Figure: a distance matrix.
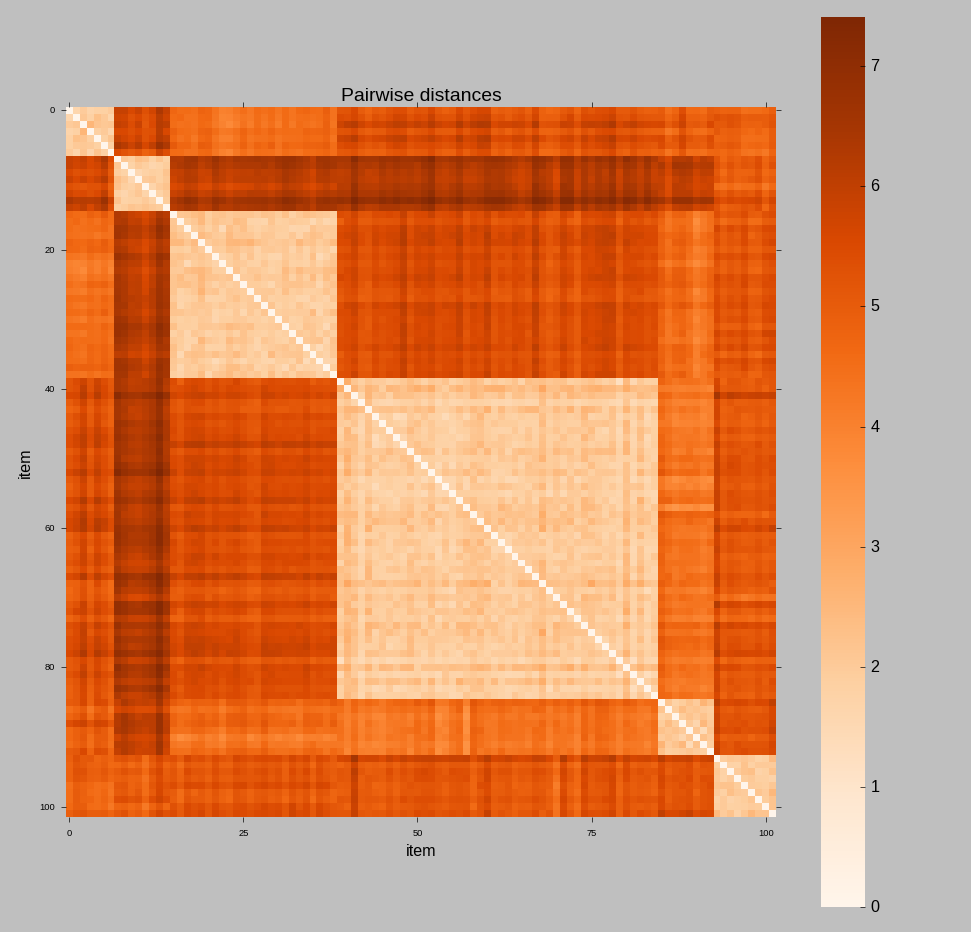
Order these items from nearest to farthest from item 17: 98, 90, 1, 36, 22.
22, 36, 90, 1, 98
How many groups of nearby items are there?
6
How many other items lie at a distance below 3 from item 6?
6
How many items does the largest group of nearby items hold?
46
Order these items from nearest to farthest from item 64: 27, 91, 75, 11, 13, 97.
75, 91, 97, 27, 11, 13
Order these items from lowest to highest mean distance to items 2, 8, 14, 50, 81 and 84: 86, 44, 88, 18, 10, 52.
44, 52, 10, 86, 88, 18
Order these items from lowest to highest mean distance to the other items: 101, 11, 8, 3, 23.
23, 3, 101, 11, 8
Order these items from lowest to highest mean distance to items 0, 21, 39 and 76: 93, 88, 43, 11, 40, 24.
43, 40, 24, 88, 93, 11
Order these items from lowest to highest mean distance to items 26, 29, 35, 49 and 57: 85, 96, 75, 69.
69, 75, 85, 96
